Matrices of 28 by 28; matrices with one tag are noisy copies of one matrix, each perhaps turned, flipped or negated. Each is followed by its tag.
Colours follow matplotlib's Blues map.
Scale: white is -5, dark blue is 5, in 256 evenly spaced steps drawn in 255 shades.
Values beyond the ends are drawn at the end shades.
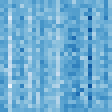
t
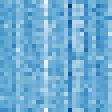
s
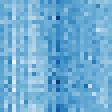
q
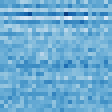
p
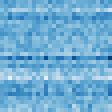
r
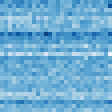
r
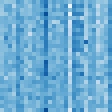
s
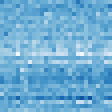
q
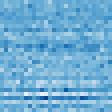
p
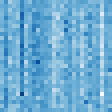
t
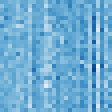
p
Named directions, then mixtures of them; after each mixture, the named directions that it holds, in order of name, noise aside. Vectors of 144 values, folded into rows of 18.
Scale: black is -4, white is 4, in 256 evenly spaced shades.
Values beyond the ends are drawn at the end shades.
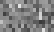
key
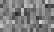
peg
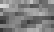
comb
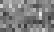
comb, key.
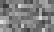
comb, key.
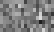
key, peg.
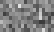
key.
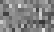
key.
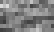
comb.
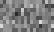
peg.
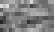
comb.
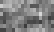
comb, key.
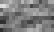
comb.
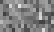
key.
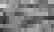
comb.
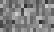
peg.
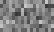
peg.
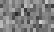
peg.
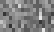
key.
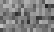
comb, peg.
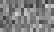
peg.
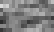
comb.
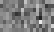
key, peg.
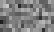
comb, key.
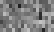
key.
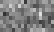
comb, key.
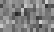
peg.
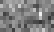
comb, key.
